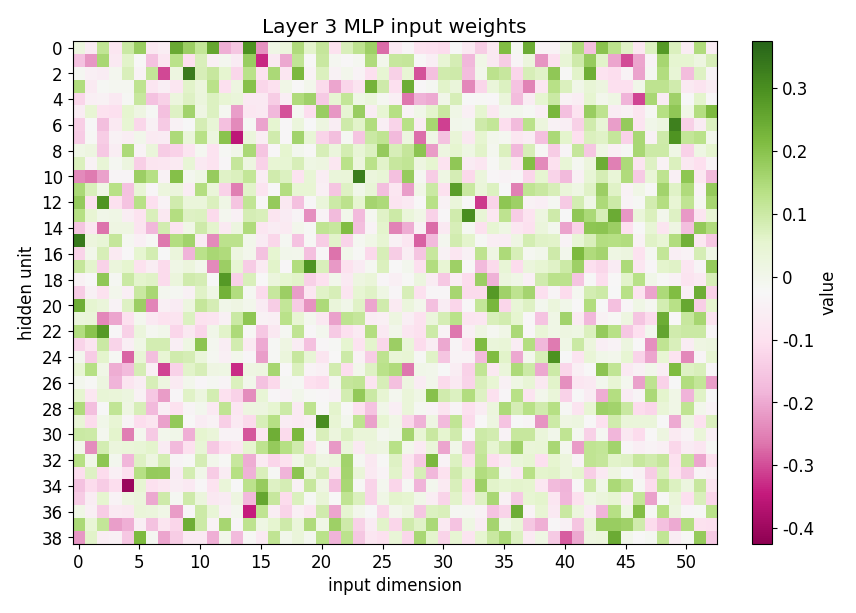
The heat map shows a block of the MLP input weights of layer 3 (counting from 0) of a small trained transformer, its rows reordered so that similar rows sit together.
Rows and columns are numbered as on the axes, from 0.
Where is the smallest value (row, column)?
34, 4
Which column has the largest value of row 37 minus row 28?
9
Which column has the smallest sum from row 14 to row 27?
15
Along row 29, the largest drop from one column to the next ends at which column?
24
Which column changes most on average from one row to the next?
0
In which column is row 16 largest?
41
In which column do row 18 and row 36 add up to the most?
46
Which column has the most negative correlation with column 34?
47
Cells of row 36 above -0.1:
43
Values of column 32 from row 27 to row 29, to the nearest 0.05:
0.15 -0.1 -0.1
